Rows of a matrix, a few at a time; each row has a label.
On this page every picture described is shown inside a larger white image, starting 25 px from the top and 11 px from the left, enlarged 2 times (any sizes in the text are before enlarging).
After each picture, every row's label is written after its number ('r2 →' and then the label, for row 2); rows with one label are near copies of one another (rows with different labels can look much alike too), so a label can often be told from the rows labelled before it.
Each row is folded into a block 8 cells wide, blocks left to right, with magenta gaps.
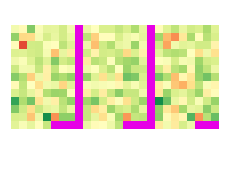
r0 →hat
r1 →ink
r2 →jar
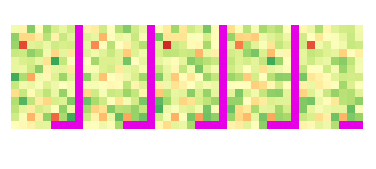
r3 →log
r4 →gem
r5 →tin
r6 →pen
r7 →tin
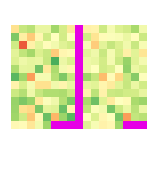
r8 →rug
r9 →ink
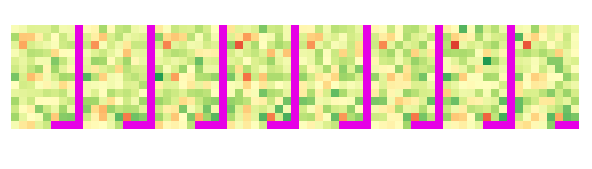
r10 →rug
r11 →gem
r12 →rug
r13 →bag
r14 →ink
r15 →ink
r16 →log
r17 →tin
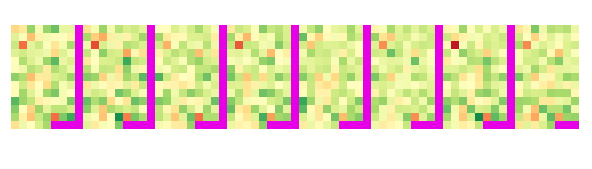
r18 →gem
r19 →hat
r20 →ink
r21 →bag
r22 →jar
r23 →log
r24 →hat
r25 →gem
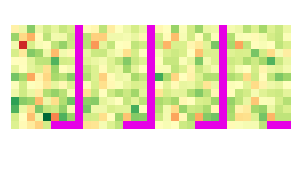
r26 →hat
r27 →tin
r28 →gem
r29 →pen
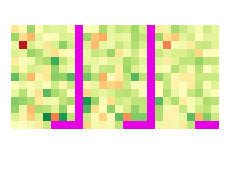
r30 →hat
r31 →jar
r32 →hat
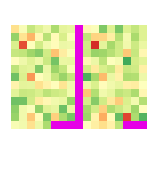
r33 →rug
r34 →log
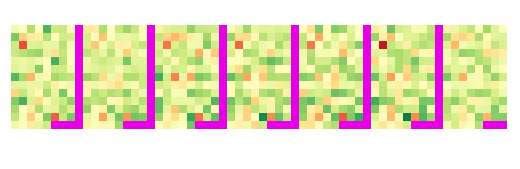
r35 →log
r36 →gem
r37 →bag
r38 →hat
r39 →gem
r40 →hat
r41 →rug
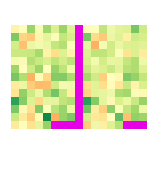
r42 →jar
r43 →jar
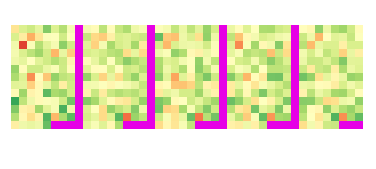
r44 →bag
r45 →ink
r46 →jar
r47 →ink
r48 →gem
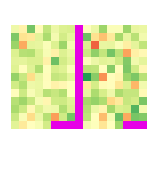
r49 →log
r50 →rug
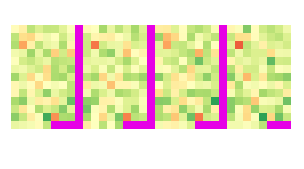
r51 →ink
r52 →pen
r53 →ink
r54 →hat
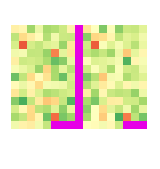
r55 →ink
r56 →log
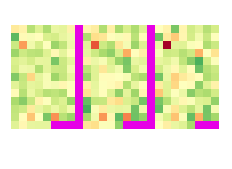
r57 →log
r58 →tin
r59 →tin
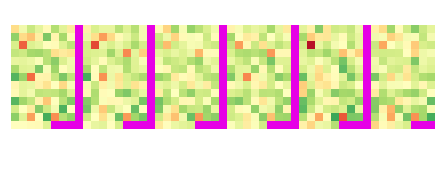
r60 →rug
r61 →bag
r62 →gem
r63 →rug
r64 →tin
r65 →gem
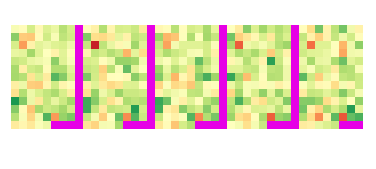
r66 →jar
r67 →tin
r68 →jar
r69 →log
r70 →gem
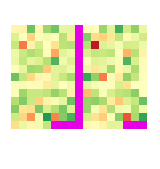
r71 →gem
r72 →log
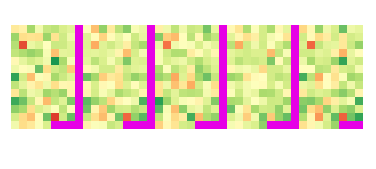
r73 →log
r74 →gem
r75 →jar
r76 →gem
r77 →gem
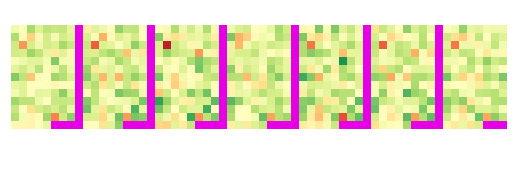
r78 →log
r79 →bag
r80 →tin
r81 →jar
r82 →log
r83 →bag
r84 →hat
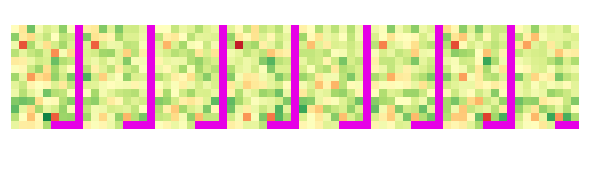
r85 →hat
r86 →log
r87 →ink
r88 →tin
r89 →jar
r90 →gem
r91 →log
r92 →hat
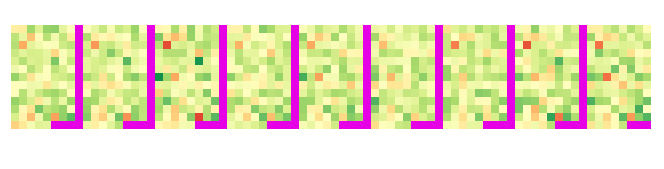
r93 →gem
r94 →pen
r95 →log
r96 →gem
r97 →rug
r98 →jar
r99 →bag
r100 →hat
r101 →rug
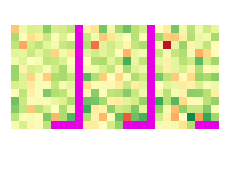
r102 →bag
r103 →gem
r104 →hat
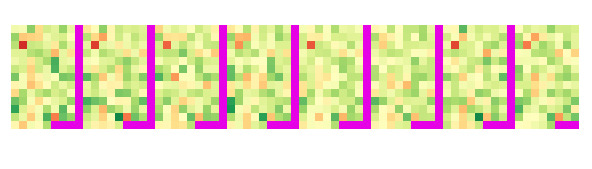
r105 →tin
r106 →hat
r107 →rug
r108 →jar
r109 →tin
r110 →jar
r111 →hat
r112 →bag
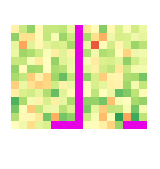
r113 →jar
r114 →hat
